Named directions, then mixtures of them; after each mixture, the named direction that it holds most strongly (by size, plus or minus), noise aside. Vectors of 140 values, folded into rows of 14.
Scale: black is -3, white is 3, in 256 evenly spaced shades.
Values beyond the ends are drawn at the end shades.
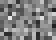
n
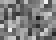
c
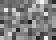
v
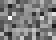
n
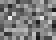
n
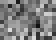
c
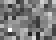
c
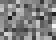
n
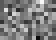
v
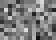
n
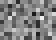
n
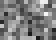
c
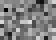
v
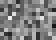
n
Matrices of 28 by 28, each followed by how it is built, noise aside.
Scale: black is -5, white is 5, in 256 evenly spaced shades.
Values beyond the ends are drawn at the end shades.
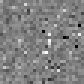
sparse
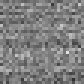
blocks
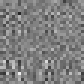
low rank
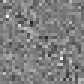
banded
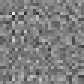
low rank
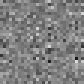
low rank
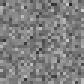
repeating rows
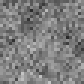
smooth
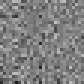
low rank
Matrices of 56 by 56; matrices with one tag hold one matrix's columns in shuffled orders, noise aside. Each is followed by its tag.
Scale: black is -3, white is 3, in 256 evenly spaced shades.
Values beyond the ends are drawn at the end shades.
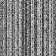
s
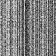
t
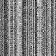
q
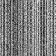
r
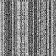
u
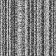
r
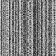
u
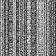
u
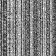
t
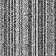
r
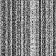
t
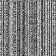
u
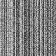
q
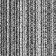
r
